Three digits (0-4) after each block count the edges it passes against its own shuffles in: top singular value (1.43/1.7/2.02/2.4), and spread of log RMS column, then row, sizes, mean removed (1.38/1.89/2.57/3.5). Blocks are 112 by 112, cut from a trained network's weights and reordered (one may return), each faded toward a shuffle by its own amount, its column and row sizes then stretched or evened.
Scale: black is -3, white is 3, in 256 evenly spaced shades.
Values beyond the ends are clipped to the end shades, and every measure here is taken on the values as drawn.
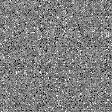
0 2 0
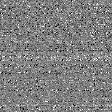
0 1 3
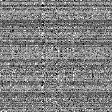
4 2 0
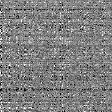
3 3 2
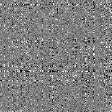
1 4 3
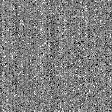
1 2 1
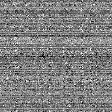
4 2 2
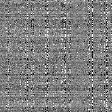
3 4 0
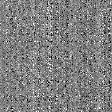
1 3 2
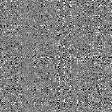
2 4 3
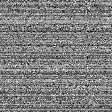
4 0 1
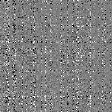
0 4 3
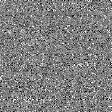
0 1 3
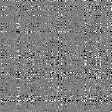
2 4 4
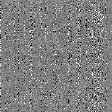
0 4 1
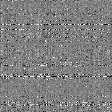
2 0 4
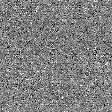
0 1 0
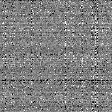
3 3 2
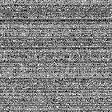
4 0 2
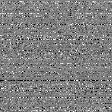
1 1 4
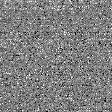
0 1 2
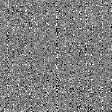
0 4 2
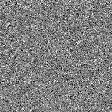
1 0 0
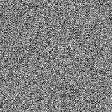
3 0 1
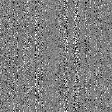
0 4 0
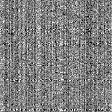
4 0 3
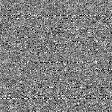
2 0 3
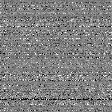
2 0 4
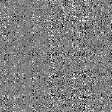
1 4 3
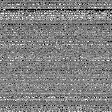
4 0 4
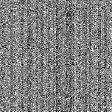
3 2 2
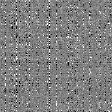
2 4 1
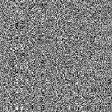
3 3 0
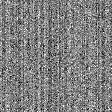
3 0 1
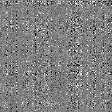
1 4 3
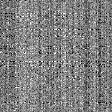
4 1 3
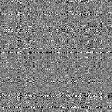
3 2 4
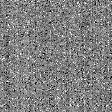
1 1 2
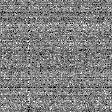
3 2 2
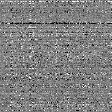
3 2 4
